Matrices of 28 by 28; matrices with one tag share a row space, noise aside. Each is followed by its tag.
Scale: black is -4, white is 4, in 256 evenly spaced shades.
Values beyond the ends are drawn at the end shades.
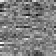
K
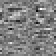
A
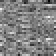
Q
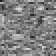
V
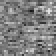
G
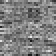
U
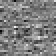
K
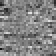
U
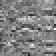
Q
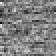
K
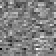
A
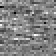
K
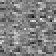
V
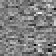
G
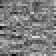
K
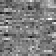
U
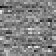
U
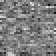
Q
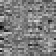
U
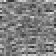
Q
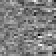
G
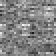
Q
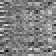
U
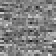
U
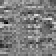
U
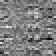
U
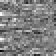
K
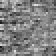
K
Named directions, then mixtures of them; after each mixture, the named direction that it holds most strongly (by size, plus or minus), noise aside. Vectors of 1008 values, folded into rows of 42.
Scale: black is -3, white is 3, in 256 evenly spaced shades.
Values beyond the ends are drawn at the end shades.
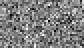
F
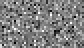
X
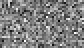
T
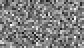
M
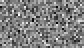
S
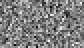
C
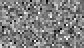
X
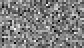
T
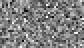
T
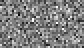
S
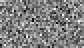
S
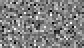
X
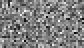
T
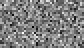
M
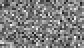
M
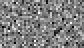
X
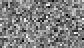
T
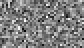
T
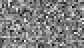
T
